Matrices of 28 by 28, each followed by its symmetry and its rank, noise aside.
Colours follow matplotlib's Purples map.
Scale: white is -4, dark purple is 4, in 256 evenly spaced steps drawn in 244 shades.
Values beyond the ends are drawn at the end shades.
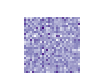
antisymmetric, rank six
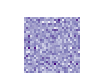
antisymmetric, rank six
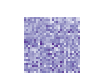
no symmetry, rank six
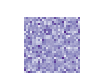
antisymmetric, rank four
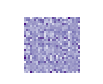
antisymmetric, rank four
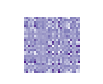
no symmetry, rank three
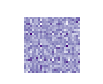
antisymmetric, rank six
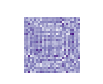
antisymmetric, rank four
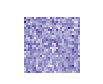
no symmetry, rank six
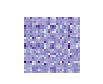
no symmetry, rank three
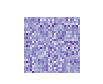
antisymmetric, rank six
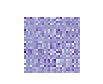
no symmetry, rank three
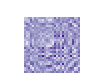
symmetric, rank four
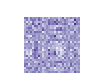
no symmetry, rank four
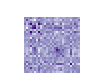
symmetric, rank three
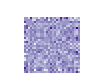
antisymmetric, rank six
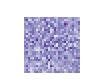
no symmetry, rank six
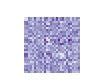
no symmetry, rank four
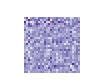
antisymmetric, rank six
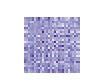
antisymmetric, rank four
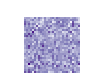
antisymmetric, rank six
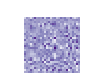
no symmetry, rank four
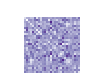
symmetric, rank six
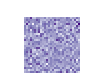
no symmetry, rank six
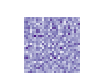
no symmetry, rank six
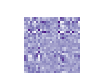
no symmetry, rank three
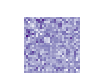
symmetric, rank six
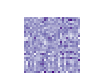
antisymmetric, rank six
